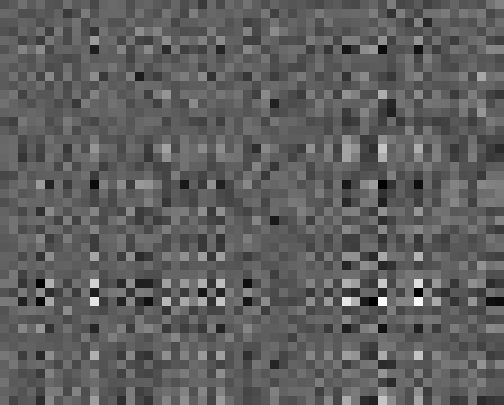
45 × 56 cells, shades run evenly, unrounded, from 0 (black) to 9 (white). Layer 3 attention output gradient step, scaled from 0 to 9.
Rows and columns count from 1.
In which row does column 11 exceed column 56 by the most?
34
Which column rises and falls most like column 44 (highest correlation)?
31
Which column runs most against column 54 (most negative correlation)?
44
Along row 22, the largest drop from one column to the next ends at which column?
43
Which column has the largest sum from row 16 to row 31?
2
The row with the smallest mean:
33
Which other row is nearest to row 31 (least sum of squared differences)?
26
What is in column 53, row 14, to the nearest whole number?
2
